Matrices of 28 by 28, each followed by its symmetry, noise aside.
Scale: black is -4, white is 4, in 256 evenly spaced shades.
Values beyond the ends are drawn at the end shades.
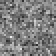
no symmetry.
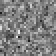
no symmetry.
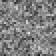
same after a half turn.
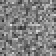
mirrored top to bottom.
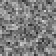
symmetric.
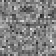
mirrored left to right.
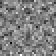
mirrored left to right.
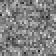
same after a half turn.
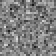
mirrored left to right.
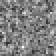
antisymmetric.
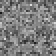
mirrored left to right.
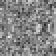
mirrored top to bottom.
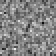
same after a half turn.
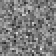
no symmetry.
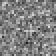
symmetric.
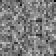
mirrored top to bottom.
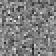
antisymmetric.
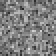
same after a half turn.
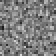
mirrored top to bottom.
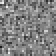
symmetric.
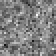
no symmetry.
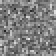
same after a half turn.
